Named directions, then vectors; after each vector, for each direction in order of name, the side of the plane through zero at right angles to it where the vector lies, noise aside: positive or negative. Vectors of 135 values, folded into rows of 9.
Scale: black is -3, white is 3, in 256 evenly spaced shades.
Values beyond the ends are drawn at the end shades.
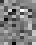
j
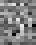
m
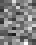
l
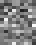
negative, positive, negative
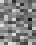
negative, negative, negative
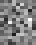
positive, positive, positive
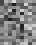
positive, positive, negative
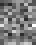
negative, positive, negative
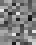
positive, negative, negative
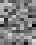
positive, negative, positive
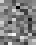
negative, negative, negative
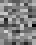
positive, negative, positive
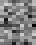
positive, negative, positive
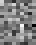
negative, negative, positive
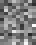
negative, positive, negative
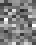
negative, positive, negative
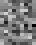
positive, negative, positive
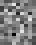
negative, positive, positive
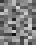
positive, positive, positive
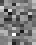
positive, negative, negative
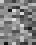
negative, negative, positive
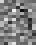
negative, negative, negative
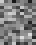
negative, negative, positive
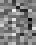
negative, negative, negative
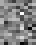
negative, negative, positive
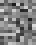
negative, negative, negative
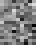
negative, negative, positive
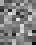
negative, positive, positive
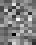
negative, positive, positive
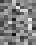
positive, positive, positive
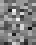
negative, negative, positive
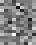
negative, negative, negative
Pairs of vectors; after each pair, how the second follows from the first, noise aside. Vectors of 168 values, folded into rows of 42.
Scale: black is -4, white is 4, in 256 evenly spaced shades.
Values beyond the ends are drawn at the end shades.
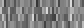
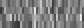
wrapped around.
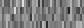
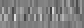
reversed, negated, partly zeroed.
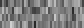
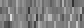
reversed, negated, partly zeroed.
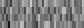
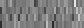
reversed, negated, partly zeroed.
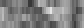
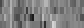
reversed, negated, partly zeroed.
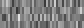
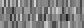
wrapped around.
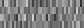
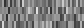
reversed, negated.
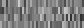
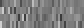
reversed, negated, partly zeroed.
